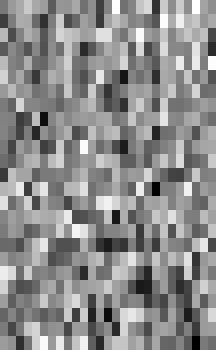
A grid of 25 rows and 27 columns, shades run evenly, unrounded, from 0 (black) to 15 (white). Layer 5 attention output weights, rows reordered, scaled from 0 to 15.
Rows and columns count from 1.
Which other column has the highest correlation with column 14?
8
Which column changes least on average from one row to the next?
7
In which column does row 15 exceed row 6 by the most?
16
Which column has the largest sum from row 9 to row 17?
11
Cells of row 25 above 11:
7
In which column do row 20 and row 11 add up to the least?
19
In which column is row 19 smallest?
25
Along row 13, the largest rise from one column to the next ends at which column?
2
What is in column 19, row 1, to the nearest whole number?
13
